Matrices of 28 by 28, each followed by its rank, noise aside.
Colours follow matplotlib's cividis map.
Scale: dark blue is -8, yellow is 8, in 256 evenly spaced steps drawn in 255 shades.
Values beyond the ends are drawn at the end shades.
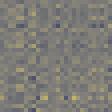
three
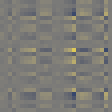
one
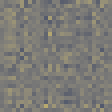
four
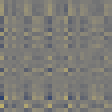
one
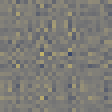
four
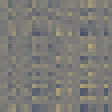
two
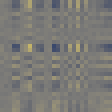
one
